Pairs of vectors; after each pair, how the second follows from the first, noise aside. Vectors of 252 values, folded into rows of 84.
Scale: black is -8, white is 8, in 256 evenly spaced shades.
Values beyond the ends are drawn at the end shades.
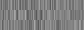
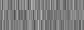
negated.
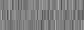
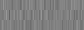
wrapped around, shrunk.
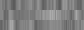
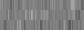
reversed, partly zeroed.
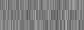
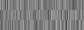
negated.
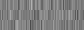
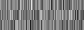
scaled up.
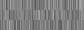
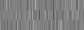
negated, partly zeroed.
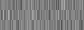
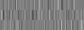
negated, partly zeroed.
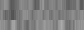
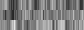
scaled up.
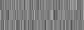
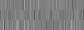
negated, partly zeroed.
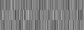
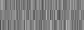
wrapped around, negated.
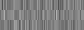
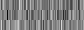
wrapped around, scaled up.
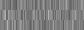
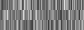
wrapped around, scaled up.
